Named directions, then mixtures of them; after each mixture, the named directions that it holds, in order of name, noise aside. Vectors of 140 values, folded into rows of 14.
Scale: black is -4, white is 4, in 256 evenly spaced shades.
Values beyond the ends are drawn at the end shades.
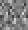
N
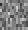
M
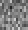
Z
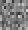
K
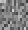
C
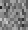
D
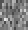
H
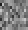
H, M, N.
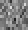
M, N, Z.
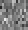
D, H.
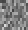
C.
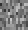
M.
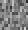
C, H.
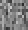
K, N.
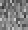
D, Z.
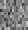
C, D, M.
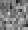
H, M, Z.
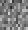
K, Z.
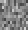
C.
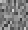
C.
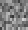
M, N, Z.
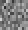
K.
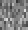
H, M, Z.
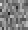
M.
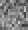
D, K, Z.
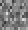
K, M, N.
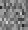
D.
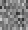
D, K.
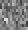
D, H, M.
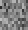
D.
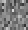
C, Z.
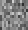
K.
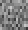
Z.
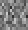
N.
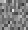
C.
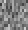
C, H, N.
